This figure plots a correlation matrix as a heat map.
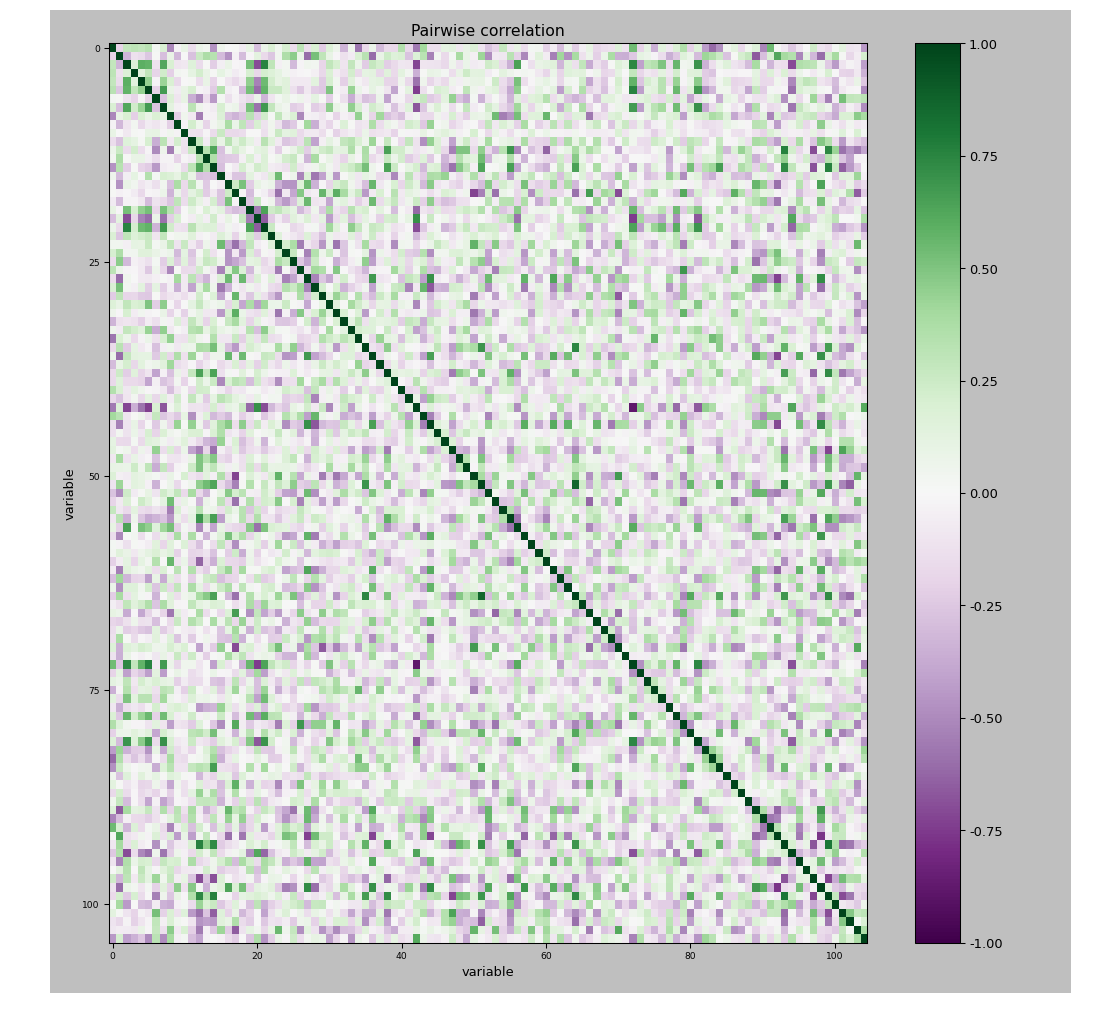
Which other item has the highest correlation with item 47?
101
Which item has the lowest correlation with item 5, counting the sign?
42
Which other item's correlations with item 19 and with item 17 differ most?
66
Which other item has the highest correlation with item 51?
64
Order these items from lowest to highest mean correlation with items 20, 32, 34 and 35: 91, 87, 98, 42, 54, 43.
43, 91, 54, 98, 87, 42
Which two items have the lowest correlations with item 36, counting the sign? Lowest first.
92, 1
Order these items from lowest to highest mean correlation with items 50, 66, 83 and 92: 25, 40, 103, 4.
4, 103, 40, 25
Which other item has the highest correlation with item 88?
55
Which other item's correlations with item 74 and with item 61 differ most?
44
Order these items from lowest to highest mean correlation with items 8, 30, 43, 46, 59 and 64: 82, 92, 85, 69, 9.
9, 85, 82, 69, 92
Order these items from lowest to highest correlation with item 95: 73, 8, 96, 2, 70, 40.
40, 73, 96, 8, 2, 70
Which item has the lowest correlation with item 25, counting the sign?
89
